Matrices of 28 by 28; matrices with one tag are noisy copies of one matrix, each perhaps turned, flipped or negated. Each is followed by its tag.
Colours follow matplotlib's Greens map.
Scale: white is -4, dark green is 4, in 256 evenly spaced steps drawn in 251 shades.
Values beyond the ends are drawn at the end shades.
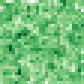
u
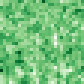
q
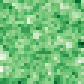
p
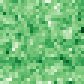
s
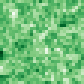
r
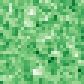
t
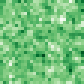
q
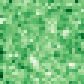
u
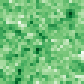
r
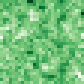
s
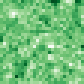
r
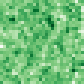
u
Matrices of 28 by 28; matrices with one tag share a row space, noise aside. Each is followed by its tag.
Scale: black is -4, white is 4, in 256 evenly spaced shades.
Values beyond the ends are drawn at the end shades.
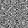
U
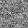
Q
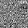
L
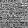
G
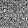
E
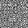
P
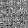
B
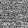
G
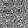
B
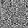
U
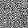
L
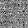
E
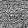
G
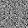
U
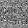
E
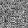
Q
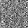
U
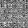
E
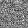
Q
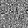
U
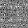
E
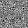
Q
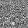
Q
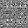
B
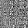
L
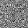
Q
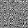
L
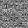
G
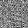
Q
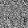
P
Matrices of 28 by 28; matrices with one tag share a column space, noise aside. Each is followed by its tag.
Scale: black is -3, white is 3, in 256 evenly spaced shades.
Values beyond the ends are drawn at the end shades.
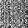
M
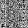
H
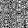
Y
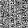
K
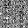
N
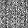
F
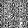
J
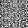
H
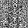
H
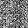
N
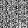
Y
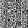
M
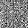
M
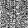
Y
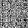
M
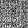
M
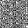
N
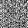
J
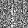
M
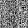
Y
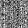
N
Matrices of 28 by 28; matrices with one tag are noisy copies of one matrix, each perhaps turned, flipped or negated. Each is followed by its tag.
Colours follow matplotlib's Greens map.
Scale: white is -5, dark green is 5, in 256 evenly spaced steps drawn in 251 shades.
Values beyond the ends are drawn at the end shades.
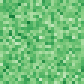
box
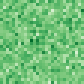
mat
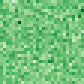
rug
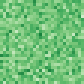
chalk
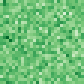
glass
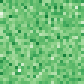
rug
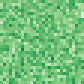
rug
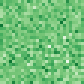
box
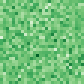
glass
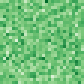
glass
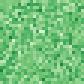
rug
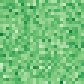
mat
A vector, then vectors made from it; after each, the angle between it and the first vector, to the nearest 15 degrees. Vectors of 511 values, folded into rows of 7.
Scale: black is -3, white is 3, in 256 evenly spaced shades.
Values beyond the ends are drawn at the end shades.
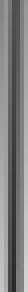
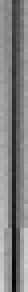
30 degrees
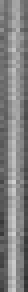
165 degrees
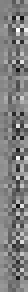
75 degrees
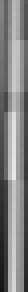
165 degrees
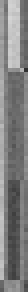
75 degrees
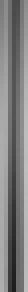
15 degrees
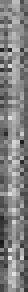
135 degrees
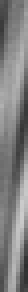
105 degrees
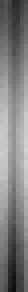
60 degrees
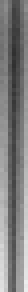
30 degrees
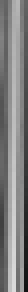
165 degrees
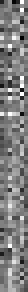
105 degrees
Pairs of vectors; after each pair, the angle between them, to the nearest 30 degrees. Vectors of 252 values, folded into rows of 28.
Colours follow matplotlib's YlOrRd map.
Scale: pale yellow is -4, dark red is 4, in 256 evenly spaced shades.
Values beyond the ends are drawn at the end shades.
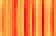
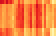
120 degrees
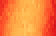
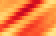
120 degrees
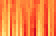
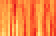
30 degrees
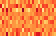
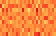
30 degrees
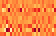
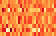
150 degrees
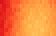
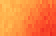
150 degrees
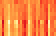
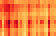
150 degrees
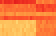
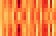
90 degrees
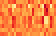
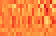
30 degrees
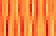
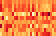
90 degrees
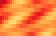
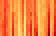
90 degrees
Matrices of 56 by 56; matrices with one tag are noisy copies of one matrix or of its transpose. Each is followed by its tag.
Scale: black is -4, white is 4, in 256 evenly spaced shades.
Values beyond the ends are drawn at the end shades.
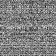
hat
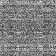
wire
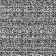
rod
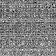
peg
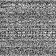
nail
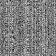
hat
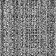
nail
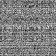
hat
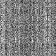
wire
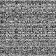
nail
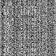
nail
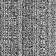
peg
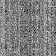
wire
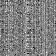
hat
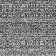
peg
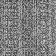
peg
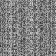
rod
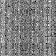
wire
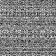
rod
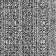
peg
